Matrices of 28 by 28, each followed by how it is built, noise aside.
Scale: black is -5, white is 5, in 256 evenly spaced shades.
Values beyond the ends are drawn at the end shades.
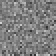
low rank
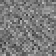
Toeplitz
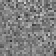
upper triangular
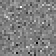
sparse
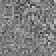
upper triangular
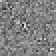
banded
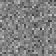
low rank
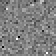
sparse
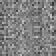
repeating rows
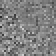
lower triangular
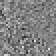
lower triangular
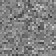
low rank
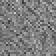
Toeplitz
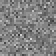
Toeplitz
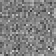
repeating rows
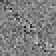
banded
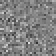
lower triangular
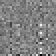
low rank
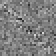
banded
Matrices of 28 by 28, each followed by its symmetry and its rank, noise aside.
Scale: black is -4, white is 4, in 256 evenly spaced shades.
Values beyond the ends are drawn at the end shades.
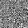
no symmetry, rank six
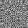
antisymmetric, rank six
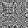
antisymmetric, rank four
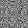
no symmetry, rank six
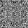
no symmetry, rank six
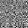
antisymmetric, rank four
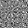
antisymmetric, rank six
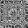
symmetric, rank four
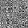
no symmetry, rank six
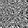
antisymmetric, rank four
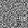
antisymmetric, rank six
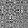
antisymmetric, rank four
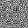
no symmetry, rank six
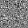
antisymmetric, rank six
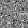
antisymmetric, rank six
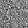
antisymmetric, rank six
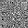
no symmetry, rank six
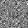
no symmetry, rank six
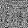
no symmetry, rank six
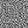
antisymmetric, rank four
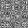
no symmetry, rank six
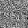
no symmetry, rank six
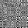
antisymmetric, rank four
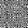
antisymmetric, rank four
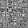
symmetric, rank four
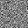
no symmetry, rank six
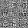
antisymmetric, rank six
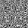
no symmetry, rank six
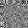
antisymmetric, rank four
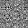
no symmetry, rank six
